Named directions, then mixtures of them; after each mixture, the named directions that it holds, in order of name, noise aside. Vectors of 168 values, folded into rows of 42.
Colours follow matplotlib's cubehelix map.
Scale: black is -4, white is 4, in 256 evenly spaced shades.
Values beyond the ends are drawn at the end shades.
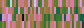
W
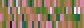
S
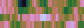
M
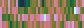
M, S, W.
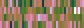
M, S.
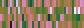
S.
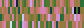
S.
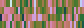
M, S, W.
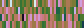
M, S, W.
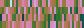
W.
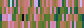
W.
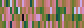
S, W.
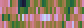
M, W.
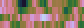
M.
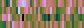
M, S, W.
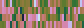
M, S, W.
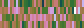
M, S, W.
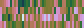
M, W.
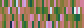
S.
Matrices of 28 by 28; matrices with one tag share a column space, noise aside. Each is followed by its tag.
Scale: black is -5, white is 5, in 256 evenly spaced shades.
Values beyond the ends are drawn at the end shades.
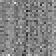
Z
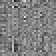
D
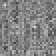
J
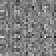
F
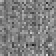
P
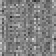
D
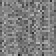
Z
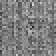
J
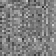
D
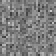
F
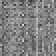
D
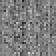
F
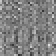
P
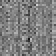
D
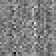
F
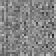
F
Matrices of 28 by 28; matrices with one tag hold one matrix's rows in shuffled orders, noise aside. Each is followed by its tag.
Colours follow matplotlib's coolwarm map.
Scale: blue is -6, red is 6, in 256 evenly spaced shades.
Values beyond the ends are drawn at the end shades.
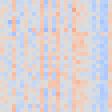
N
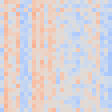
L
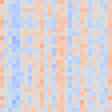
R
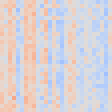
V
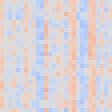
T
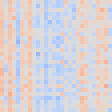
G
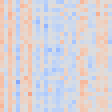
G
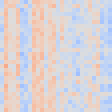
L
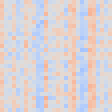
T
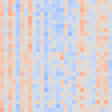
G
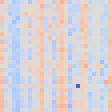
R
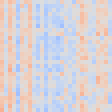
G
